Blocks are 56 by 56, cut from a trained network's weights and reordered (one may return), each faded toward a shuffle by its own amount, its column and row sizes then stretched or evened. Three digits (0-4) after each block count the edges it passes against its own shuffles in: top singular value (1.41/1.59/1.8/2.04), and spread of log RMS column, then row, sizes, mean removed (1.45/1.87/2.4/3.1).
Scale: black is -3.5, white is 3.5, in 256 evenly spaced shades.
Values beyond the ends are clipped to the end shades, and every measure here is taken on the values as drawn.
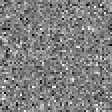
1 1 1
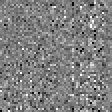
1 2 1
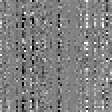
4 4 2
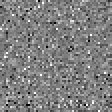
0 0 1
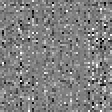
0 4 1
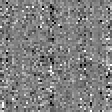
0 3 1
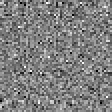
2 0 1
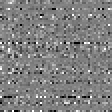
2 2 4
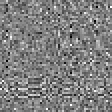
3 0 1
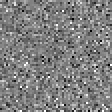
1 1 1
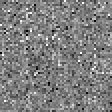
0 0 0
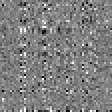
4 3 2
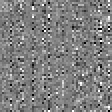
3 4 0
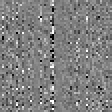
3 4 1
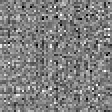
3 2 1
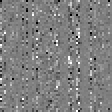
0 4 0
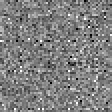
1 1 1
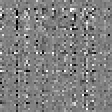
2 4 3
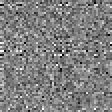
4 1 2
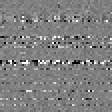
3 0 4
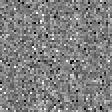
0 1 0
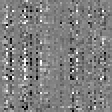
4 4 2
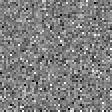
1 0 0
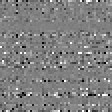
2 1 4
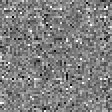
2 1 0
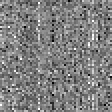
3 2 0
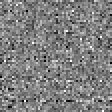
2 1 1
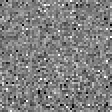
0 1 1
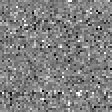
1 0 2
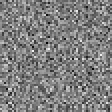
4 0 0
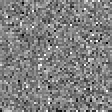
1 1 0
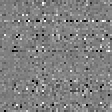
1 2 3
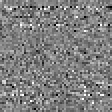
2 0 3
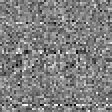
4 0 2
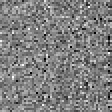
2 1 0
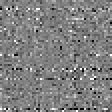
2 2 3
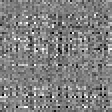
4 0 4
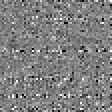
0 2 3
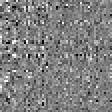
3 3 2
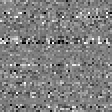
1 0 4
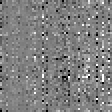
2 4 2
